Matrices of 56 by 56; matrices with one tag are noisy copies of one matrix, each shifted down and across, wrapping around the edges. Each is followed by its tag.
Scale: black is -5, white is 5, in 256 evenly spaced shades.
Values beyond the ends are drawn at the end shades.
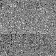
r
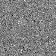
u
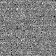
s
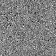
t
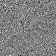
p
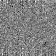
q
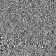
q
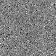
t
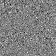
u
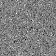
t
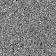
t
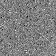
t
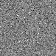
p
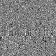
q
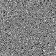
p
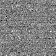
s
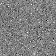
t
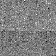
r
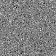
t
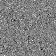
u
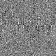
q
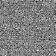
s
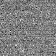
s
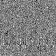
q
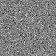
p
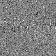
q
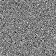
p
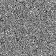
u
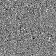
u
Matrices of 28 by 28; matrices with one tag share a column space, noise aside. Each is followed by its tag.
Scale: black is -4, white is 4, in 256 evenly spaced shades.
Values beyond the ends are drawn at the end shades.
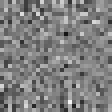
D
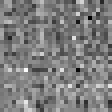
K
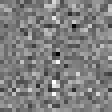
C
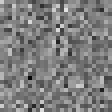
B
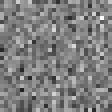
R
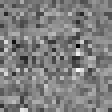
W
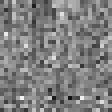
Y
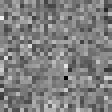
R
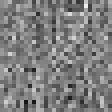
K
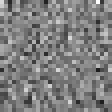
K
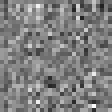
B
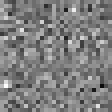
B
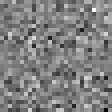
B
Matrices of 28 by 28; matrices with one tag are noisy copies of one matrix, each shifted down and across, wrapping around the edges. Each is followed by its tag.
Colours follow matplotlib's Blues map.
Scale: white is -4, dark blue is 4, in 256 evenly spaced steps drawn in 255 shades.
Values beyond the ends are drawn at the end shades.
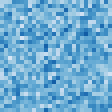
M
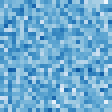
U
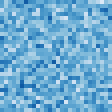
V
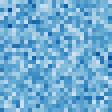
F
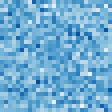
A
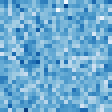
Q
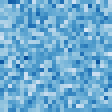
V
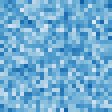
U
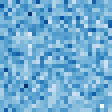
F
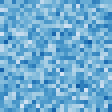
V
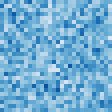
U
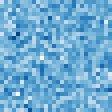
Q
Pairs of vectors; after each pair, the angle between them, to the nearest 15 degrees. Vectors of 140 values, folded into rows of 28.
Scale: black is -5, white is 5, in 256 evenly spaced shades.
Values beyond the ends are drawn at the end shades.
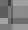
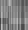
120 degrees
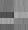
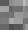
60 degrees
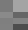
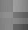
30 degrees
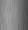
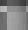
75 degrees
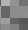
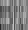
75 degrees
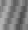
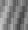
15 degrees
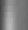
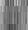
135 degrees
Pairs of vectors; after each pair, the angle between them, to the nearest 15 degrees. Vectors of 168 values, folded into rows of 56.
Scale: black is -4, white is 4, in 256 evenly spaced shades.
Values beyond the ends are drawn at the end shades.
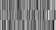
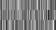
165 degrees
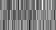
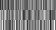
75 degrees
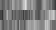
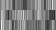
135 degrees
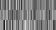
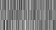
30 degrees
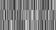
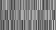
60 degrees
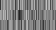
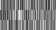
165 degrees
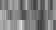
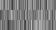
105 degrees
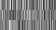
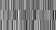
90 degrees
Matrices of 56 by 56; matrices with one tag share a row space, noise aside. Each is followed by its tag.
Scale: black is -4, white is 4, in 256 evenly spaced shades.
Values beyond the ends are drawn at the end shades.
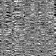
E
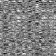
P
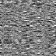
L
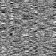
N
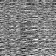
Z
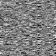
L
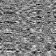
L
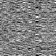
P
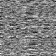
Z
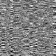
N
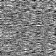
L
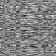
Z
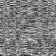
Z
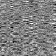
N
